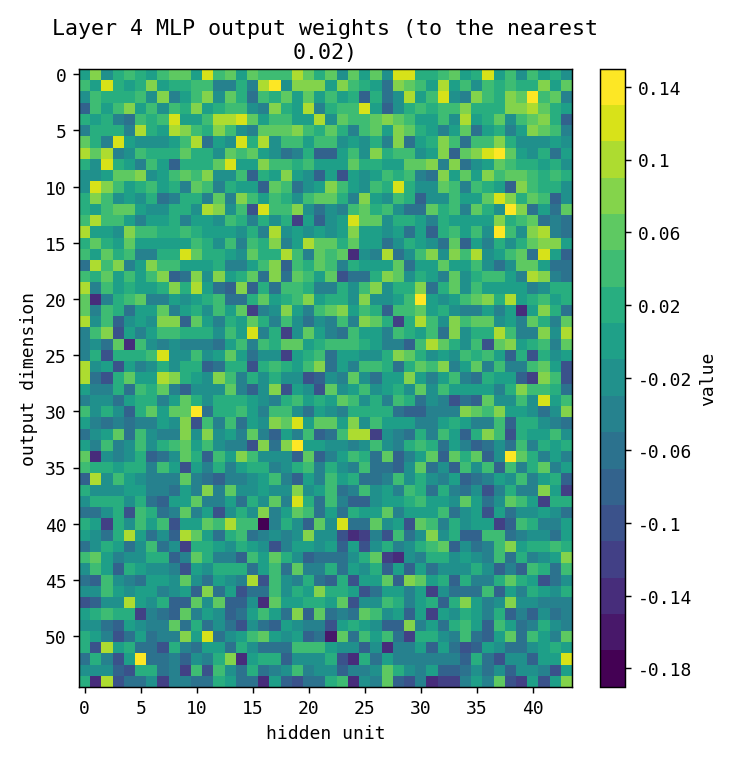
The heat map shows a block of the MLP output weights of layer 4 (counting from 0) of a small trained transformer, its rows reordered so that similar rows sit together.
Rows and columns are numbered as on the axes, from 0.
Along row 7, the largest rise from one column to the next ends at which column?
34
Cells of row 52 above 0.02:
3
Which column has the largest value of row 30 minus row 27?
43
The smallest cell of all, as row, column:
40, 16
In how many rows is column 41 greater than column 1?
33
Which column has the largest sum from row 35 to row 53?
19
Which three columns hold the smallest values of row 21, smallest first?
39, 15, 27
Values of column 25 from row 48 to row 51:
0.06 0 0.04 -0.08
